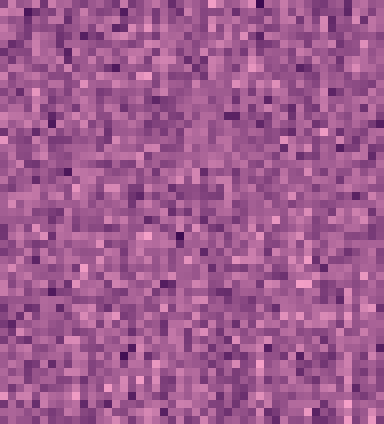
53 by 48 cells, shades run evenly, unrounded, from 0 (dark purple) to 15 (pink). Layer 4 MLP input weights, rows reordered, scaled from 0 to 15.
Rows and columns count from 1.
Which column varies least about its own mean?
12
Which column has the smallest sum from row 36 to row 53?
28
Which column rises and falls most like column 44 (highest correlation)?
23
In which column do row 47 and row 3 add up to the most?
27
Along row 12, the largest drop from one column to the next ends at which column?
42
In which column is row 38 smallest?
43
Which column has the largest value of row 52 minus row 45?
19
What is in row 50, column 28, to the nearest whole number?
4
